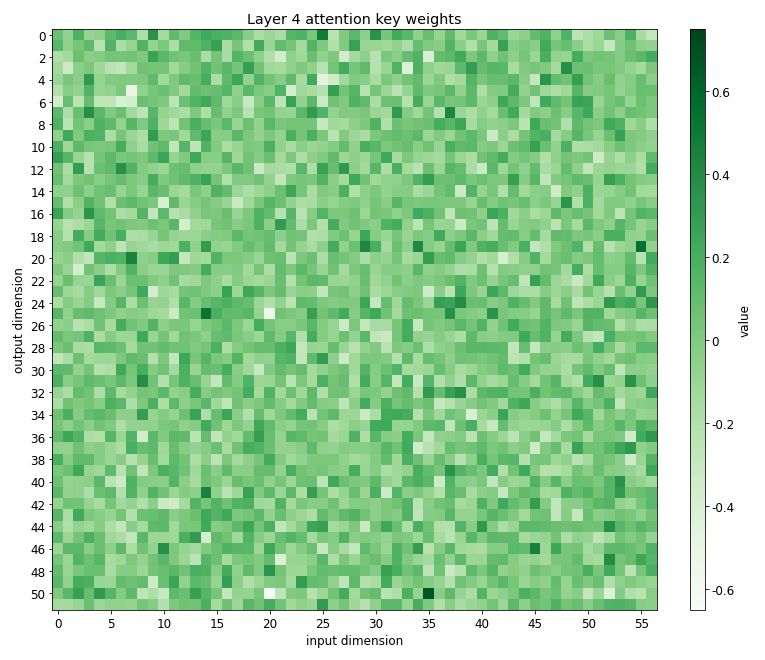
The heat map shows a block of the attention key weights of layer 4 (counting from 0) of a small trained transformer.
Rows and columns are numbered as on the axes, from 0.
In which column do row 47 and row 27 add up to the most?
52
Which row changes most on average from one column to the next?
31
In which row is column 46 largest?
4
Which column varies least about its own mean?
17
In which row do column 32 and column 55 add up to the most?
19
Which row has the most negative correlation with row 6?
12
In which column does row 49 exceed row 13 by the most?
16
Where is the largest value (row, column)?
50, 35
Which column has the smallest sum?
1
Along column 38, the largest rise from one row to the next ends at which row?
32
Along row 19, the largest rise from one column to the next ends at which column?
55
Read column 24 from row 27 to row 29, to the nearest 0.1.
0.2 -0.1 0.1
